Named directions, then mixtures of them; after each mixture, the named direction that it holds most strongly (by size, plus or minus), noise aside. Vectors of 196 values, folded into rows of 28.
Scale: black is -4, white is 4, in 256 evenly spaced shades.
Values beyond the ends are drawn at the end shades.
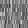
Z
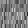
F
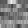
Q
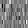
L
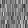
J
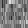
L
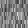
F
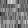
Q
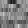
Q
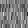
F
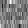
Z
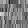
Q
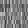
Z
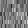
F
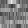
Q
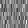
J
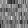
Q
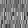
F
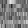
Q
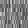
Z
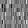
L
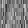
J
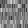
Q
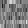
L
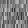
F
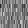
J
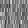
Z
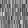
Z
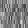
Z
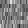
Z
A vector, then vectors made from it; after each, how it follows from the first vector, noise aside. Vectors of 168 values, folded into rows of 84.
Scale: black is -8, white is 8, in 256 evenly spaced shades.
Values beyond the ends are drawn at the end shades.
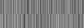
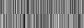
scaled up.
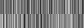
scaled up.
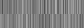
wrapped around, negated.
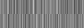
wrapped around, negated.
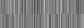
wrapped around, negated.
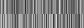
reversed, negated, scaled up.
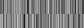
scaled up.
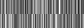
reversed, negated, scaled up.
